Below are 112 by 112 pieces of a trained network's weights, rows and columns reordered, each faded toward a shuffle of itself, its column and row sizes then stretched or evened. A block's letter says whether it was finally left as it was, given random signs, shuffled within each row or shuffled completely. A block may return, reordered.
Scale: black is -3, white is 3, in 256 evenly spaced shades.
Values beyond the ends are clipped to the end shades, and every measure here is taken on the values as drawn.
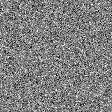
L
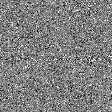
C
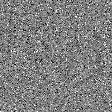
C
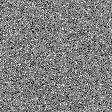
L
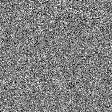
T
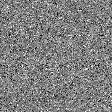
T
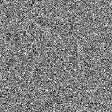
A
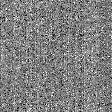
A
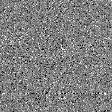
A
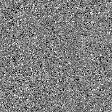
C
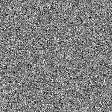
T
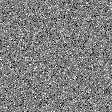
L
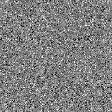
A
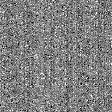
A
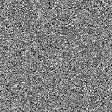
A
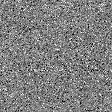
T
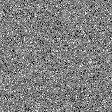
T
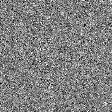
C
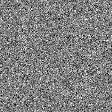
C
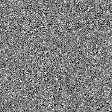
C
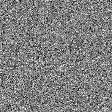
T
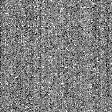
A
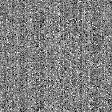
A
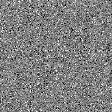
A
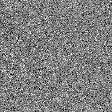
C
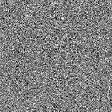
A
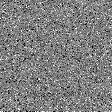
T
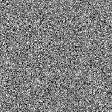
A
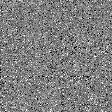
C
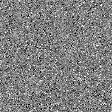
C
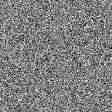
A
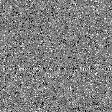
A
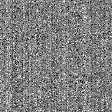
A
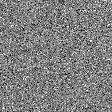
T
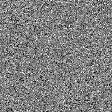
A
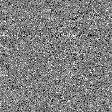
A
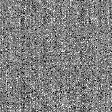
A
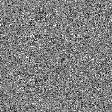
A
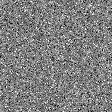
L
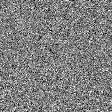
T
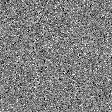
L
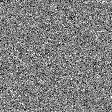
T
